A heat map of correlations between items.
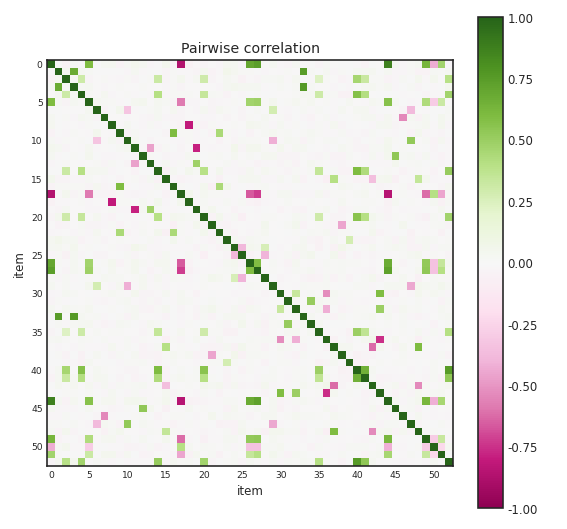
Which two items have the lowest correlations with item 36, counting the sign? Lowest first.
43, 30
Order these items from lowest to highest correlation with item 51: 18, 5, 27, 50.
50, 18, 5, 27
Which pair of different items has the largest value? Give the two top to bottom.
0, 44
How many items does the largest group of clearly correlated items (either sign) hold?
9
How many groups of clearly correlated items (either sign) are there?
15
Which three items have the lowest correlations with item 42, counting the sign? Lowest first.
37, 48, 15
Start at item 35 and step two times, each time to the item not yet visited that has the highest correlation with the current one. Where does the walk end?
52
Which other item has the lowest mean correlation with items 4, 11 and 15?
19
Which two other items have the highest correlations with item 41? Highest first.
40, 52
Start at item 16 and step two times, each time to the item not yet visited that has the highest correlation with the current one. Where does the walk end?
22
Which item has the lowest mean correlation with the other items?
17
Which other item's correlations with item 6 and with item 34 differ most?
31
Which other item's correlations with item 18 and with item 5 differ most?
8
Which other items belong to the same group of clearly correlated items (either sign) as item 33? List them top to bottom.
1, 3
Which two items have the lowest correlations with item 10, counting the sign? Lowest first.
29, 6
